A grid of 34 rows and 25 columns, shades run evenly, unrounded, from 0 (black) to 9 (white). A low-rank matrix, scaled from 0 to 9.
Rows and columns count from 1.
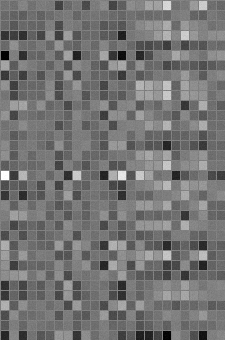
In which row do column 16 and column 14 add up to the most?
18
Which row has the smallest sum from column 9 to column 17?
6
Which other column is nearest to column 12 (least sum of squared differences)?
2
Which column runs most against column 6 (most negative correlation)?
7
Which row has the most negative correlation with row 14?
32
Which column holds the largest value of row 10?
19
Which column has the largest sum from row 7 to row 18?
16
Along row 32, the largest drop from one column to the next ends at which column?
13
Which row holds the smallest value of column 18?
34
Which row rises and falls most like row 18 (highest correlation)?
31
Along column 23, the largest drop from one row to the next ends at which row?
27
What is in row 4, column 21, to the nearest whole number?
7
